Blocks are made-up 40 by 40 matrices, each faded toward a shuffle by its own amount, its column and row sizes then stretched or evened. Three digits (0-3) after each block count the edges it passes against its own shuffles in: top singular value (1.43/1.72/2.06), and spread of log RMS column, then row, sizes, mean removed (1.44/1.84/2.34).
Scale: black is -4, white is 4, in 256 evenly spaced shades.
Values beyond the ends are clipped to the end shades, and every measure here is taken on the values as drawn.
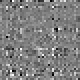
2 2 3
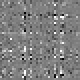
2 3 2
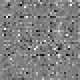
1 1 2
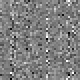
1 3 0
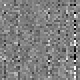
3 2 1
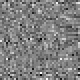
2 0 2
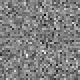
0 1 1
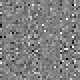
2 2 0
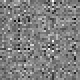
2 2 1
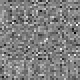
2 0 0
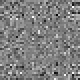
2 2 2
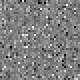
0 0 0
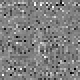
1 0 2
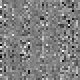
0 3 1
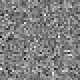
0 1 1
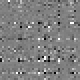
2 2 3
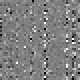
2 3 0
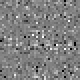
1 1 2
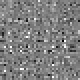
1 1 3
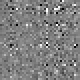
1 2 2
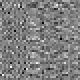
3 0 2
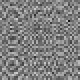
3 1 0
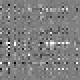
2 3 3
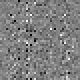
1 2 1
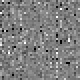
0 2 0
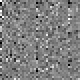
2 2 0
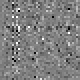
2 2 1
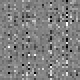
2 3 0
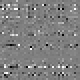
2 1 3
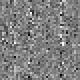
0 2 0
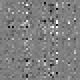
1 3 1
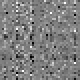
2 3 0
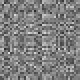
3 1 2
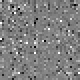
0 2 1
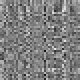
3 3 0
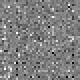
0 2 1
